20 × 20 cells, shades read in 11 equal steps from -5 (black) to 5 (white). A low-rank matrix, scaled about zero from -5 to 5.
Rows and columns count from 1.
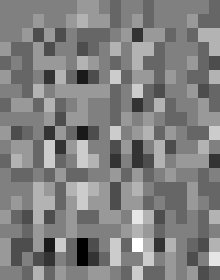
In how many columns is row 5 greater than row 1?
6
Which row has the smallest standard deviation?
1
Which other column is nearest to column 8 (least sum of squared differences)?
5
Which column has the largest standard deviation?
8
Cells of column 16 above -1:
14
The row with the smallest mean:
19
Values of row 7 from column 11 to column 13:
-1 0 3
